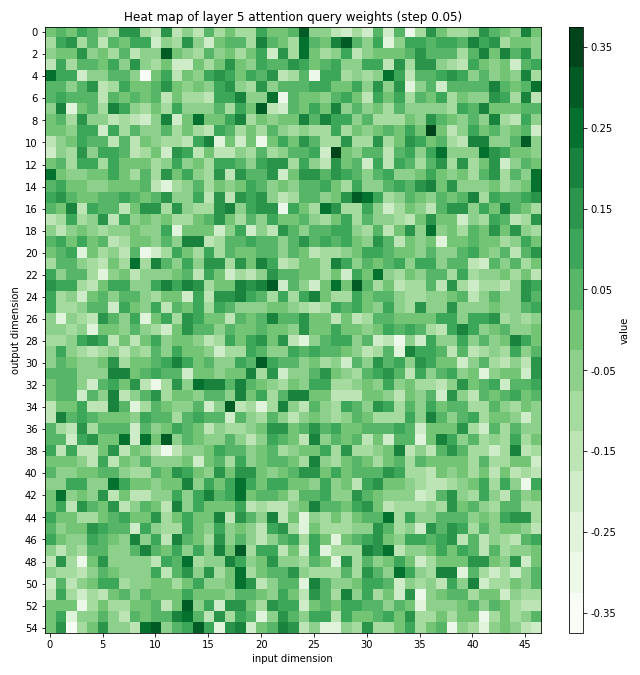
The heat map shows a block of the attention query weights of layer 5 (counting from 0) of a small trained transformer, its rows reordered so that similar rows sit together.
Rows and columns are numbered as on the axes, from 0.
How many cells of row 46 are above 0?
23
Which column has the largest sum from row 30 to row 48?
18
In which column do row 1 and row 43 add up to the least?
32
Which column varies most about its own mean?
24
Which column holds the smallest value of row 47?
26
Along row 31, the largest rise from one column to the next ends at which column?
46
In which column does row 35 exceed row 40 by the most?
36
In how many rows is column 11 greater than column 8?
26
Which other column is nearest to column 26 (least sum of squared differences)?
19
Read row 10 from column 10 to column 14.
-0.05 -0.1 -0.1 -0.15 0.1
